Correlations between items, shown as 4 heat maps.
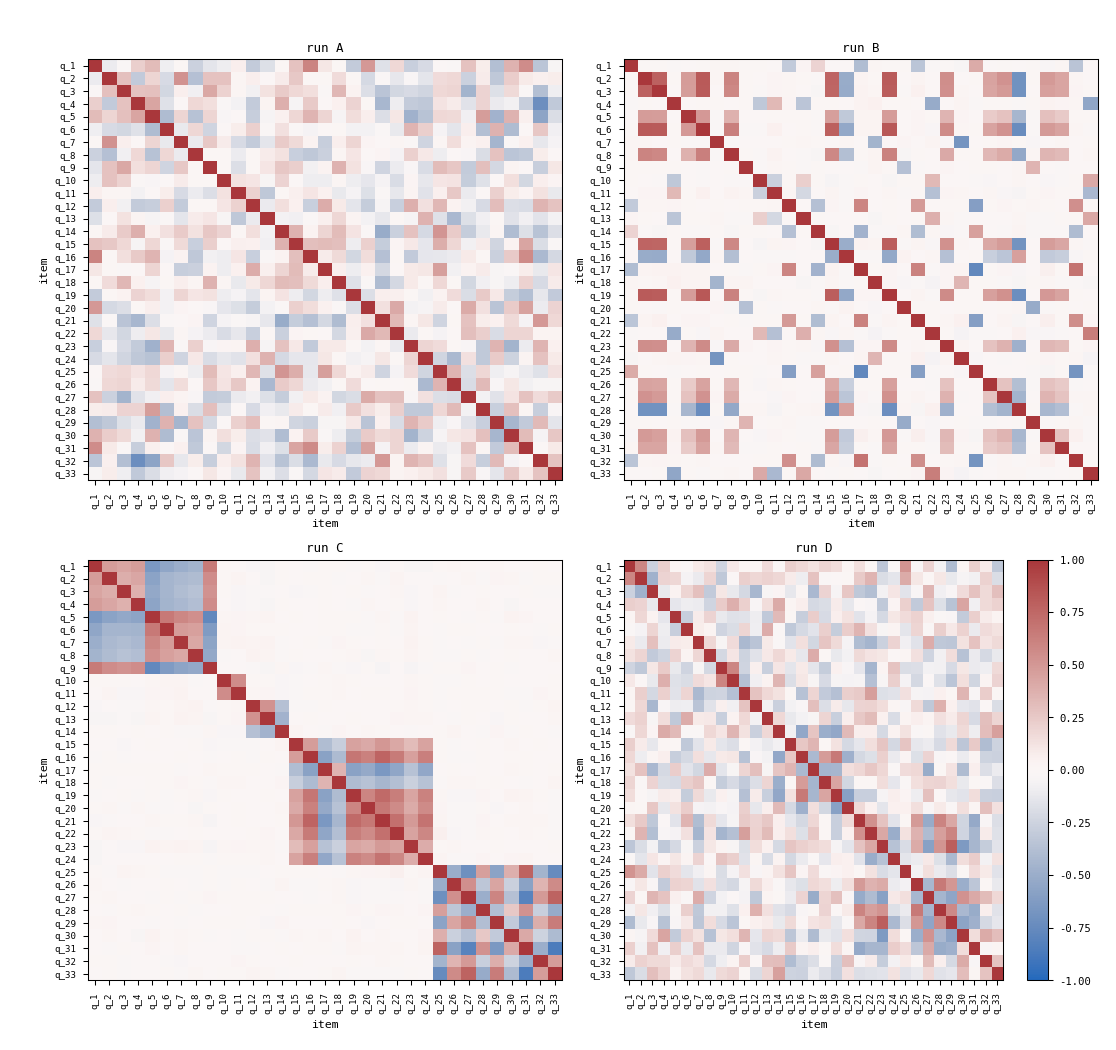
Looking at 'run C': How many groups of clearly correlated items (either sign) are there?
5
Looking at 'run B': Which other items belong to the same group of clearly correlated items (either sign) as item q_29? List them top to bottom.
q_9, q_20
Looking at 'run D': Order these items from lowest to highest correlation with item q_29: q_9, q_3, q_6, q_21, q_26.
q_9, q_3, q_6, q_21, q_26
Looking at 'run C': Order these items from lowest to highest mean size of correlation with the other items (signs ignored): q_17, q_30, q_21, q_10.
q_10, q_30, q_17, q_21
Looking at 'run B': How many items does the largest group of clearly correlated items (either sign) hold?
14
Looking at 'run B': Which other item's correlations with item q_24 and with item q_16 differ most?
q_7
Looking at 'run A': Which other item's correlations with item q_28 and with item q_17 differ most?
q_12
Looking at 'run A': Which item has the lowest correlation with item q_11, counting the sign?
q_13
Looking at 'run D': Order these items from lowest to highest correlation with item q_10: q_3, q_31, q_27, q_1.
q_31, q_3, q_27, q_1
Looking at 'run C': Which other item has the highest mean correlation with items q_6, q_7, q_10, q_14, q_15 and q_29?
q_5
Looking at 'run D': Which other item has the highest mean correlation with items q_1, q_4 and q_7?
q_27
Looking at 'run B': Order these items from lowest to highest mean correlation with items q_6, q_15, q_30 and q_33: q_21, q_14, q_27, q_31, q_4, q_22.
q_4, q_14, q_21, q_22, q_31, q_27
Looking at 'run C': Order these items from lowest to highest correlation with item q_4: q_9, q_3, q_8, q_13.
q_8, q_13, q_3, q_9
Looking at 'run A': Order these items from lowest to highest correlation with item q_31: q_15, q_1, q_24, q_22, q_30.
q_24, q_22, q_30, q_15, q_1
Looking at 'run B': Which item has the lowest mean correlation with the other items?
q_28
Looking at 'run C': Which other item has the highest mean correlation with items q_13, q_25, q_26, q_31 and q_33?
q_12
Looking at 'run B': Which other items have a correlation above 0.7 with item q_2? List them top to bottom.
q_3, q_6, q_15, q_19
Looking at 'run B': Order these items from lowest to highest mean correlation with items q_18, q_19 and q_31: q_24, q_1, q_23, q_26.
q_1, q_24, q_26, q_23
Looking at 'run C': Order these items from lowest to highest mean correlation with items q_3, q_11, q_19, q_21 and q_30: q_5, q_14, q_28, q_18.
q_18, q_5, q_14, q_28
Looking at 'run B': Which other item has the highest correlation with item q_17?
q_32
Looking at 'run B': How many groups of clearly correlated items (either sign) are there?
5
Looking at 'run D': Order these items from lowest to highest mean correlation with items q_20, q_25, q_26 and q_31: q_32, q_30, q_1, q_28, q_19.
q_19, q_30, q_28, q_32, q_1
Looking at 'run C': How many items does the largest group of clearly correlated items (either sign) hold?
10
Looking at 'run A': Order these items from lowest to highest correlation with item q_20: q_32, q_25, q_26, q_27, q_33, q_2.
q_2, q_32, q_26, q_25, q_33, q_27
